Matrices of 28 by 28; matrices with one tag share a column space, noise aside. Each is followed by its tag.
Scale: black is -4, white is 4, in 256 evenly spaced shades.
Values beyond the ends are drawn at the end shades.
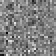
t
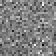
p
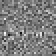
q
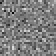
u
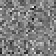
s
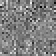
s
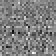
q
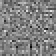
u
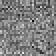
s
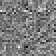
u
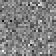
p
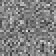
p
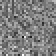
t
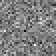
p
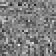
p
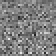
q
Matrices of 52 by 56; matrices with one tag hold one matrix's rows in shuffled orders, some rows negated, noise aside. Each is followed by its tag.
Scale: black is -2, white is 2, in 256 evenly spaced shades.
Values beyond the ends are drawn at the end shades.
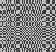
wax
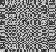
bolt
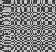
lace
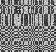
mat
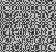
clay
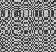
mat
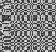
lace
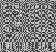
clay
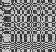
lace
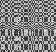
mat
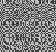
clay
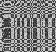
lace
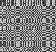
wax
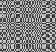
wax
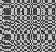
lace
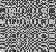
bolt
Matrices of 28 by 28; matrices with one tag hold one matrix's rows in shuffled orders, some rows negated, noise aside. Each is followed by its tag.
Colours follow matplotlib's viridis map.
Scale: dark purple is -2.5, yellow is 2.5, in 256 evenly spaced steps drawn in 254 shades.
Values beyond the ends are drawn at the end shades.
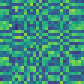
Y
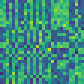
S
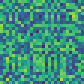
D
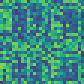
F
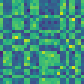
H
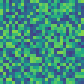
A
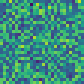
D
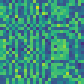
S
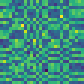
Y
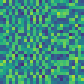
S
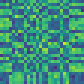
Y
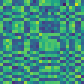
H
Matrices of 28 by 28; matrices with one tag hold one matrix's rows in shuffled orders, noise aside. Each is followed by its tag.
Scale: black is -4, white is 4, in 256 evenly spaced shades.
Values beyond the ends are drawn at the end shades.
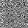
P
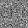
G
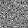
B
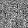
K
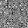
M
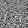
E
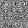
G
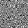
B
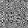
P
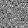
B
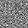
G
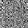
P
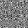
G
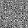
G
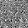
G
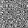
P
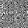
P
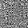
M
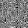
K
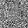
M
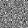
G
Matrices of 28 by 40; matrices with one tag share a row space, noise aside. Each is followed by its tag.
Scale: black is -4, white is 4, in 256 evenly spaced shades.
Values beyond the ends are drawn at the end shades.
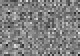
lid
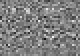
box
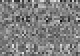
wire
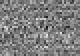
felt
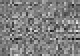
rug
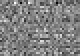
felt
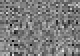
rug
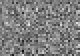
wire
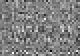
wire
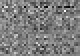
felt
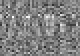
box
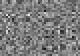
box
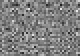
wire
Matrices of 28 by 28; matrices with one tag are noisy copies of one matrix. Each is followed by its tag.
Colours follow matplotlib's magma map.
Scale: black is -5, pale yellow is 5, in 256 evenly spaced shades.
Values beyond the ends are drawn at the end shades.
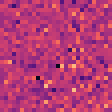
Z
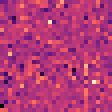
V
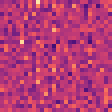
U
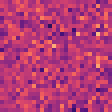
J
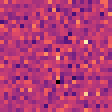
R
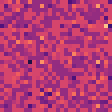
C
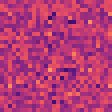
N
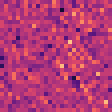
Z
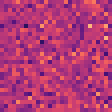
C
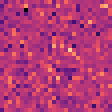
N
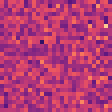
C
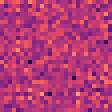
C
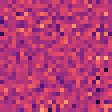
J
